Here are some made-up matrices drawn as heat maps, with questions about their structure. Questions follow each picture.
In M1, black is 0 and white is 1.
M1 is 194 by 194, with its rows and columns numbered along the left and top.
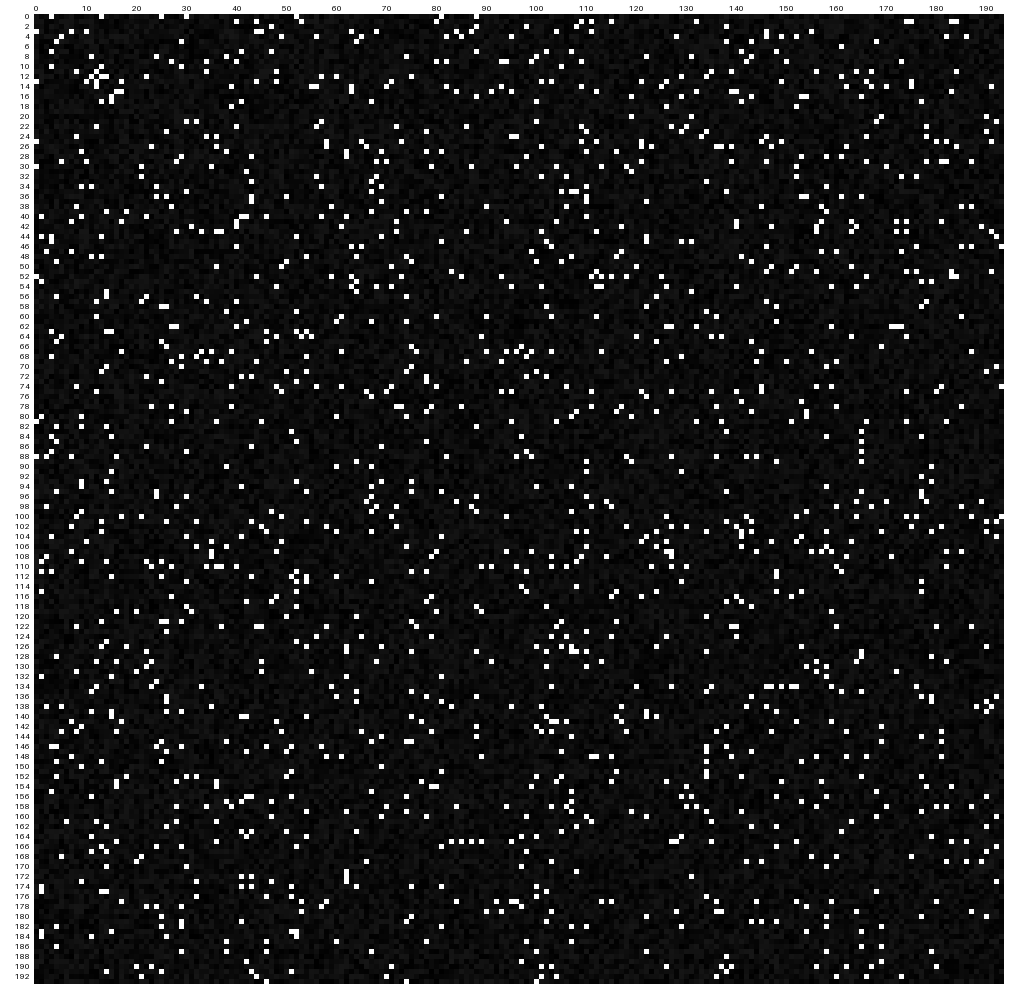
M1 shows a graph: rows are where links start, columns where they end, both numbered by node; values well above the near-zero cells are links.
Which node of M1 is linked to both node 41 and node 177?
node 17
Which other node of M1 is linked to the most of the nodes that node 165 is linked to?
node 4
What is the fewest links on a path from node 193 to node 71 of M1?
2
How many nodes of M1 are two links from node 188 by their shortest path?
10
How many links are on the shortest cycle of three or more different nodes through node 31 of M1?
6
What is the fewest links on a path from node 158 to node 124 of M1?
2
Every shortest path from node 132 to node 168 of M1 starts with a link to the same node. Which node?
node 1
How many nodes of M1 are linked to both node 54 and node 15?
4
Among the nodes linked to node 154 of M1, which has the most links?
node 36
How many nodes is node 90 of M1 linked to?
4
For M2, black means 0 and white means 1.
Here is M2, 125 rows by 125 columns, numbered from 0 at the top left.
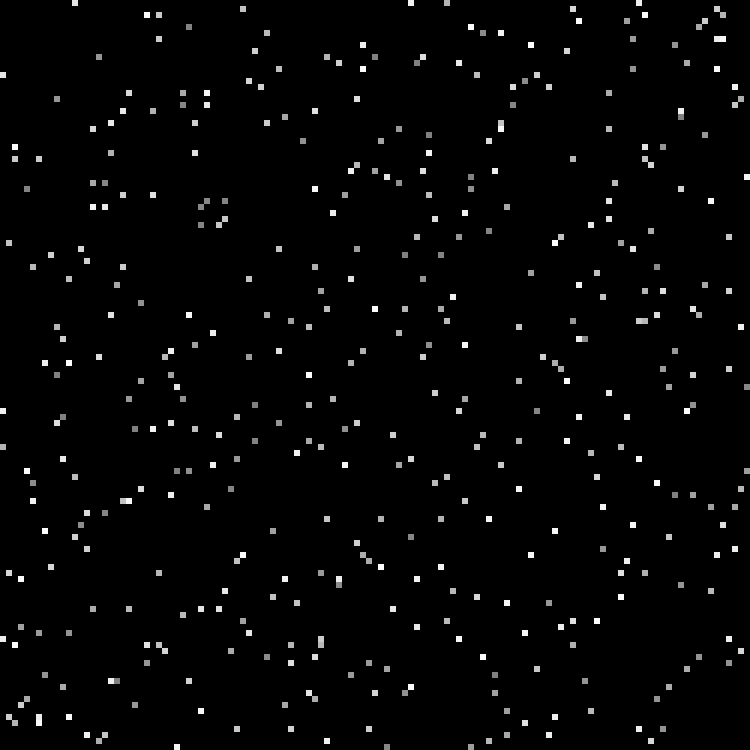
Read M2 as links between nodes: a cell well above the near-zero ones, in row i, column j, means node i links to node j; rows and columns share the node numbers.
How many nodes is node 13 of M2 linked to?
2
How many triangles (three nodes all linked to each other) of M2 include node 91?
1
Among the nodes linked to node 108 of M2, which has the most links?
node 123
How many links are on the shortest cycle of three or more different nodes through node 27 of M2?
5
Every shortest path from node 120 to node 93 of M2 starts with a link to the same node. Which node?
node 2
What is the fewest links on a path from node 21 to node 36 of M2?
2
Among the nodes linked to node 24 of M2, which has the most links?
node 107
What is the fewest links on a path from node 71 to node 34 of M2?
6
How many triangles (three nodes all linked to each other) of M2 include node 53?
2
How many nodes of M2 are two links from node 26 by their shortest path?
8
